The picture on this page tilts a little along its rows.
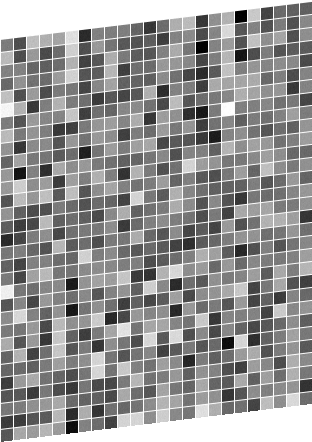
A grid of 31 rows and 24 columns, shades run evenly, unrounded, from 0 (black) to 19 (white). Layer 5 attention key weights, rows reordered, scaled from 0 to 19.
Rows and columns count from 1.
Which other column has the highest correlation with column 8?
3
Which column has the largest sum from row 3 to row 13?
18
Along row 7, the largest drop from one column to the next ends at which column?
7
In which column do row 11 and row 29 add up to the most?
5
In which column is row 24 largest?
10
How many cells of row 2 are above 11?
5
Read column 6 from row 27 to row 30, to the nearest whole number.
6 4 8 3
